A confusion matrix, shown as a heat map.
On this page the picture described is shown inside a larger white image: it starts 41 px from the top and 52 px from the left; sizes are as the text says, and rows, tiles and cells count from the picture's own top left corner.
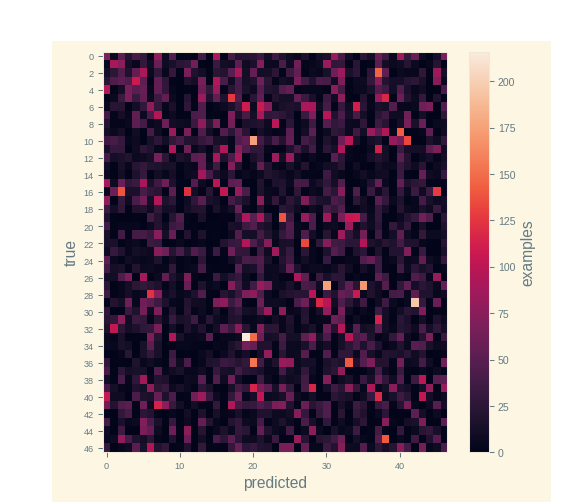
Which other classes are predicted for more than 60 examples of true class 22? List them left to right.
19, 27, 30, 35
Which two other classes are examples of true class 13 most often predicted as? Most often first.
17, 21
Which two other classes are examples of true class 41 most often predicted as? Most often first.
7, 17
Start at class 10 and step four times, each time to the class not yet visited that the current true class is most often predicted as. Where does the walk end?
24
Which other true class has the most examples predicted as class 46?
39
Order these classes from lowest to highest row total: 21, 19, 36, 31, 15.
31, 21, 15, 36, 19
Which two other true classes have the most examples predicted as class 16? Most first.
11, 29
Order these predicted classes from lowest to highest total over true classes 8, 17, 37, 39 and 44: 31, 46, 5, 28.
46, 31, 5, 28
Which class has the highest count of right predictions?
29
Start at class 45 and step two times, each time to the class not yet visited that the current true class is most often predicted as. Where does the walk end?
43
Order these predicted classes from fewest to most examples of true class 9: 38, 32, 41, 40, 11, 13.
41, 32, 13, 11, 38, 40
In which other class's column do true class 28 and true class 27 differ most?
35
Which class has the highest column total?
21
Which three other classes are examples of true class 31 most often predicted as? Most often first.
37, 2, 32
